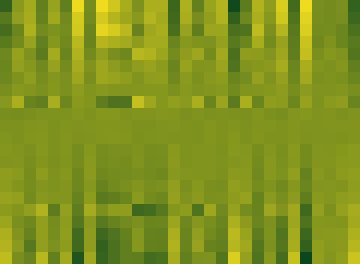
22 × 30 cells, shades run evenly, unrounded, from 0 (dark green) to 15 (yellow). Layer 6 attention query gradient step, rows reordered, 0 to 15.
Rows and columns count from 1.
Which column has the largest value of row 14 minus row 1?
20
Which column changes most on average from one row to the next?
12
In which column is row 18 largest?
4
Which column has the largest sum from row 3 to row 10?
26
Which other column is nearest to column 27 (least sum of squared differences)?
29
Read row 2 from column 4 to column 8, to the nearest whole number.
6 10 7 13 7
